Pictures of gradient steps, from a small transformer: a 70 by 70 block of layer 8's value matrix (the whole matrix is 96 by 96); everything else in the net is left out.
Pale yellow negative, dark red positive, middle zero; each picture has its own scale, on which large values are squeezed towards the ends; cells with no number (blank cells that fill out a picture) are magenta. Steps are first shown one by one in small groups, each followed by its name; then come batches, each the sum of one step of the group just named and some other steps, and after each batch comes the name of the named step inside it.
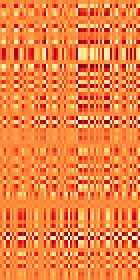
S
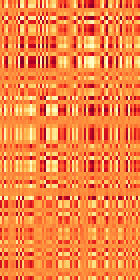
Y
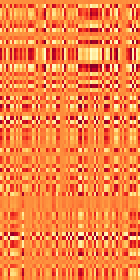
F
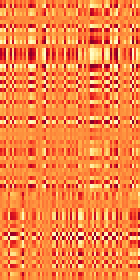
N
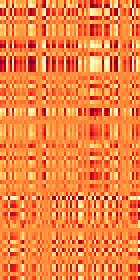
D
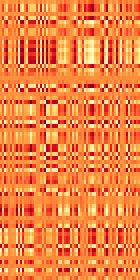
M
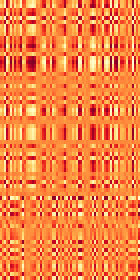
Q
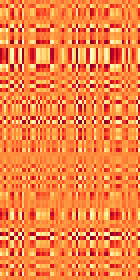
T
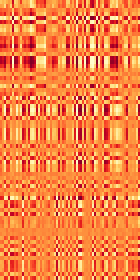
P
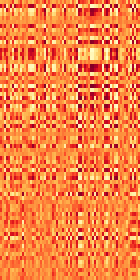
F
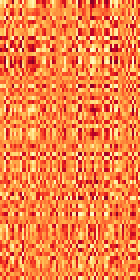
Q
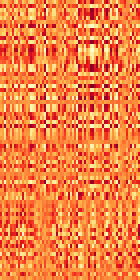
P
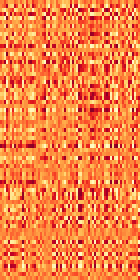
D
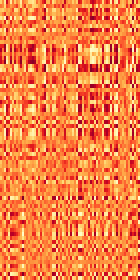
Q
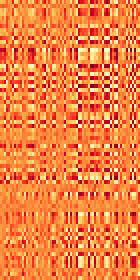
S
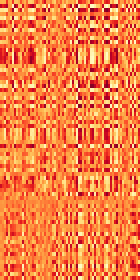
P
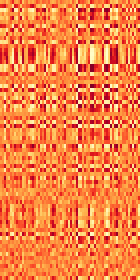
T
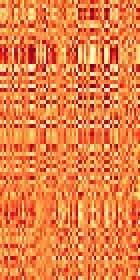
M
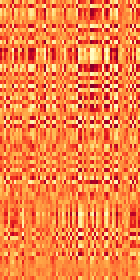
F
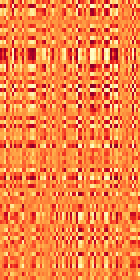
N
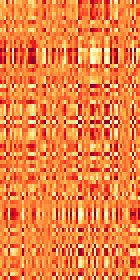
Q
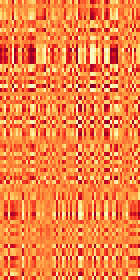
P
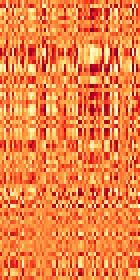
Y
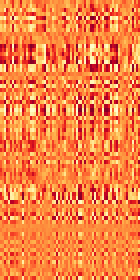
P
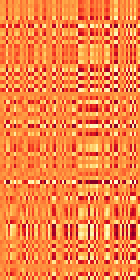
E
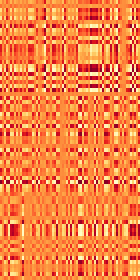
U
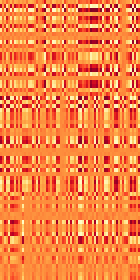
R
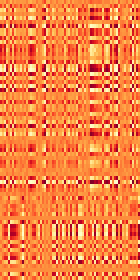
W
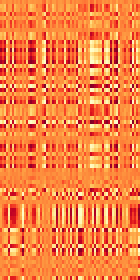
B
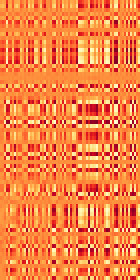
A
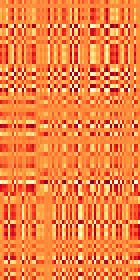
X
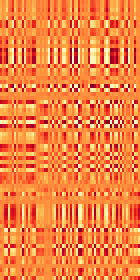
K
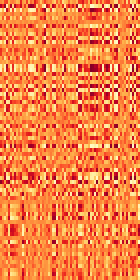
U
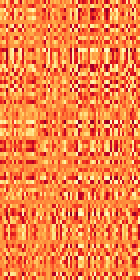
X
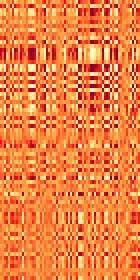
R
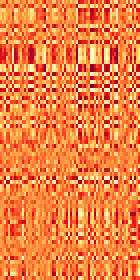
U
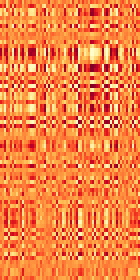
K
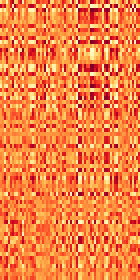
R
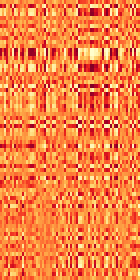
K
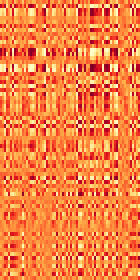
W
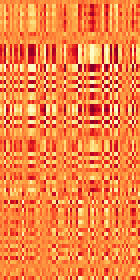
A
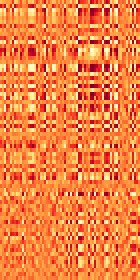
R
